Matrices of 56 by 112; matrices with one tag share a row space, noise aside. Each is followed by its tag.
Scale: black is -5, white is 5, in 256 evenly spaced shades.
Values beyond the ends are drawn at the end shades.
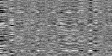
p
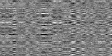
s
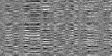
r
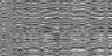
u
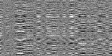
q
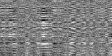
s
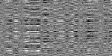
r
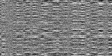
u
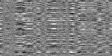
q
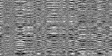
q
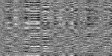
r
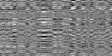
s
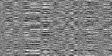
r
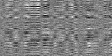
r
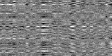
s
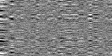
p
